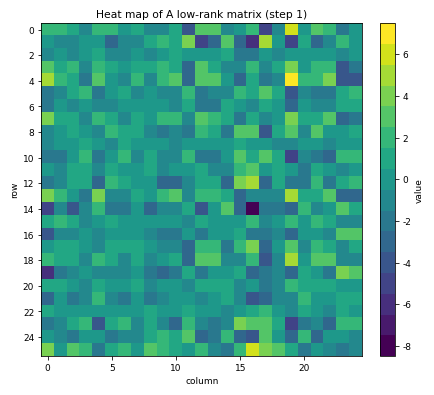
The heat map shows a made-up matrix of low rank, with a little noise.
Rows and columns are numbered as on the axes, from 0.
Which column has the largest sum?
21
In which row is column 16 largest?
25
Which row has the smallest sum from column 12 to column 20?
14
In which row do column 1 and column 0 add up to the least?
19
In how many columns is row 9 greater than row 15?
7
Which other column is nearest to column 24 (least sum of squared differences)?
23
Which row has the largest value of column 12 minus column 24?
4
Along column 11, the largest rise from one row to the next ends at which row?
1
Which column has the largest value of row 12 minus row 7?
15
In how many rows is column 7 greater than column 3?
12
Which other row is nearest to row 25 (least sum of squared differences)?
11
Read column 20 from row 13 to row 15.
1 2 0
